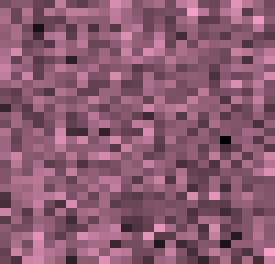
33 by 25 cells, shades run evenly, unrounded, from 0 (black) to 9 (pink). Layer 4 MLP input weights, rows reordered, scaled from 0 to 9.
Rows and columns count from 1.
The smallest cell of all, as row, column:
18, 21
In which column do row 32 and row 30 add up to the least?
22
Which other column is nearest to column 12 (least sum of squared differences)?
13
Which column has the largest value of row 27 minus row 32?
1
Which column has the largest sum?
6
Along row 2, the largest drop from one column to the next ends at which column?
23
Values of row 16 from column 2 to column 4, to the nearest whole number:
6 5 3
